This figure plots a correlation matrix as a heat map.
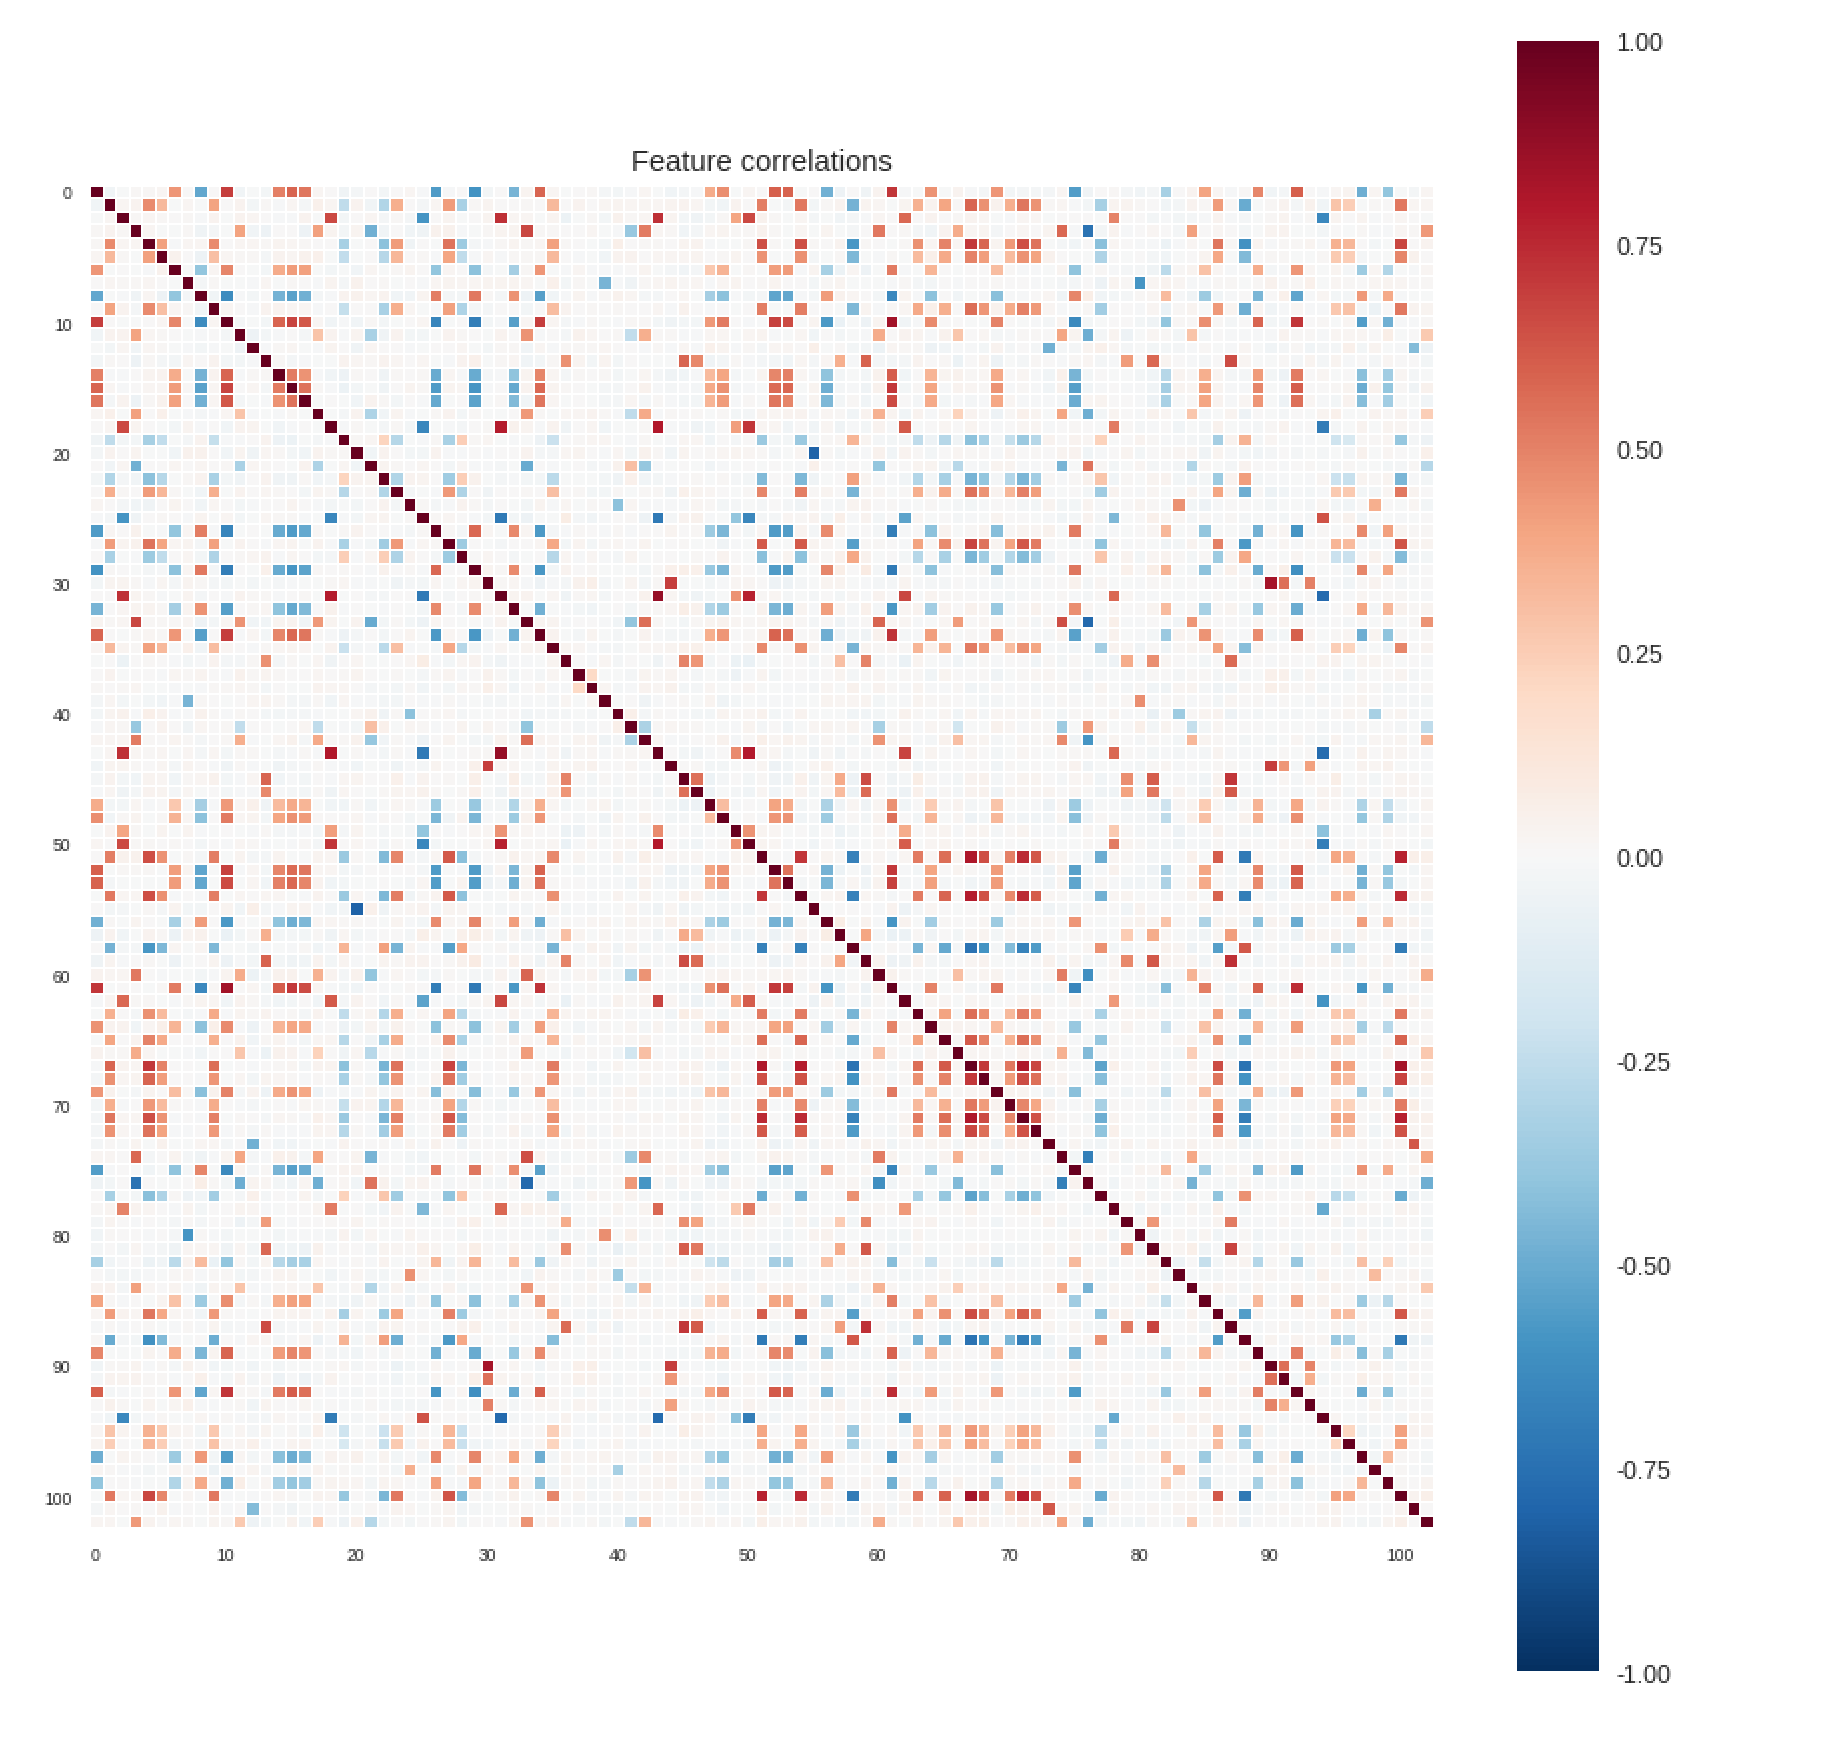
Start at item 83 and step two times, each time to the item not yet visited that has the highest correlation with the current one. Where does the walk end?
98
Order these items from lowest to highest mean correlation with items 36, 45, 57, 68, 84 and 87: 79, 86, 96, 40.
40, 96, 86, 79
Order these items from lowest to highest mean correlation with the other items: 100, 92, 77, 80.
77, 80, 92, 100
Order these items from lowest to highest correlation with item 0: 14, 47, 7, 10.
7, 47, 14, 10
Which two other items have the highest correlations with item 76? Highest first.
21, 41
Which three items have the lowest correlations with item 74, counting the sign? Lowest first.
76, 21, 41
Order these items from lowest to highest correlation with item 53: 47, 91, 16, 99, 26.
26, 99, 91, 47, 16
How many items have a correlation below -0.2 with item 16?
9
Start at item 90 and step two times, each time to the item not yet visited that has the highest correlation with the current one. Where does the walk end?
44
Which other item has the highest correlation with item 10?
61
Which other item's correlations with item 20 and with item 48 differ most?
55
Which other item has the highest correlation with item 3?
33
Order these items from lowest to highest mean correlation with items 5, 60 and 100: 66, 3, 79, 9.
79, 66, 3, 9
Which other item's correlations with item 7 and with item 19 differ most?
80
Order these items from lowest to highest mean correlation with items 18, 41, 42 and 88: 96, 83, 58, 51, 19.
51, 96, 83, 19, 58
